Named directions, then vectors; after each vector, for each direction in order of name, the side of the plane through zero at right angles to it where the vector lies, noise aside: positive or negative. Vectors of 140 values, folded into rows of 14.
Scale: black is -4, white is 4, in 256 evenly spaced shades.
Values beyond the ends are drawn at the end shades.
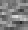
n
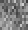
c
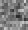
positive, negative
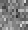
positive, negative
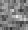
negative, positive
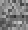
negative, negative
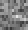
negative, positive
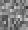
negative, positive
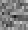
negative, negative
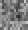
positive, negative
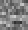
positive, positive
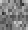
negative, negative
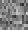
negative, negative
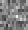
negative, positive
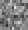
negative, negative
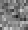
positive, negative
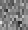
positive, positive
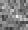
negative, positive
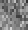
positive, negative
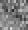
positive, negative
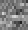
positive, positive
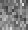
positive, negative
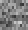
negative, negative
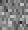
positive, positive
